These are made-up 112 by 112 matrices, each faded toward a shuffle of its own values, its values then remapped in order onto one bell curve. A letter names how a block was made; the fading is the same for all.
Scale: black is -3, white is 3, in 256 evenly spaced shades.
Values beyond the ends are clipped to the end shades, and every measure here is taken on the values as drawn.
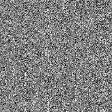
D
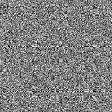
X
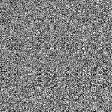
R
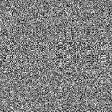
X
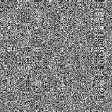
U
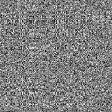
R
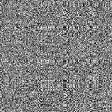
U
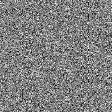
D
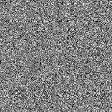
X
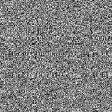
R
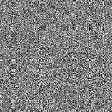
U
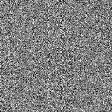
D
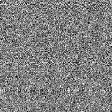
X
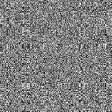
U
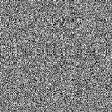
R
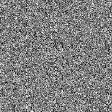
D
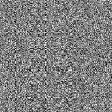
U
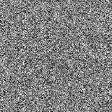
D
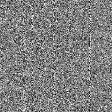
D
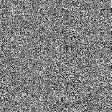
D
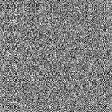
U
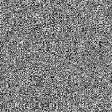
X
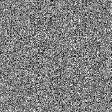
D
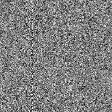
D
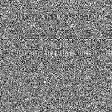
X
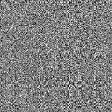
U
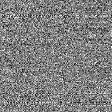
X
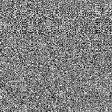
X
